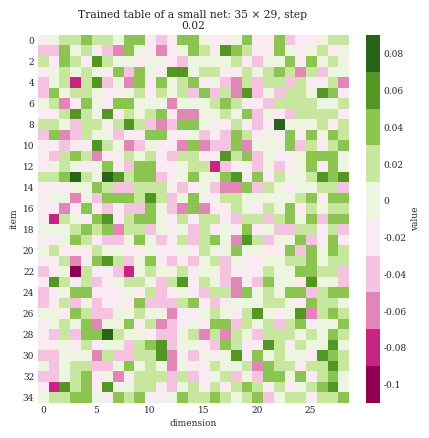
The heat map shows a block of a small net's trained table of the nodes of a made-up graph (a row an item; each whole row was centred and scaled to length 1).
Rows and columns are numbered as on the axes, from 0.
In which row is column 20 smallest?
31
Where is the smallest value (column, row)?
3, 22
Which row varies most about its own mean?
4
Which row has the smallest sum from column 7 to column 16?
10
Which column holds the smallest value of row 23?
18
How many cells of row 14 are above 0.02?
2
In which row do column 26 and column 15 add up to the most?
5
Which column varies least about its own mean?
0
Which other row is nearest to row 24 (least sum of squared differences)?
27
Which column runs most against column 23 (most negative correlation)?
9
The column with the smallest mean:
12
